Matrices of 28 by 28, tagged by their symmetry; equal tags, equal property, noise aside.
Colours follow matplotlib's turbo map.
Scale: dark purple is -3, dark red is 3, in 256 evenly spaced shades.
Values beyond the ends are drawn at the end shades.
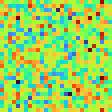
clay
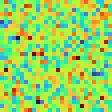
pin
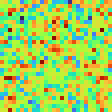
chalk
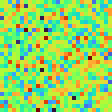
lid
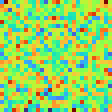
chalk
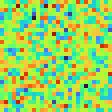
pin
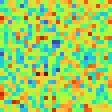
clay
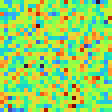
pin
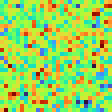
lid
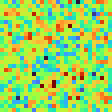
pin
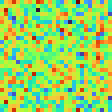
clay
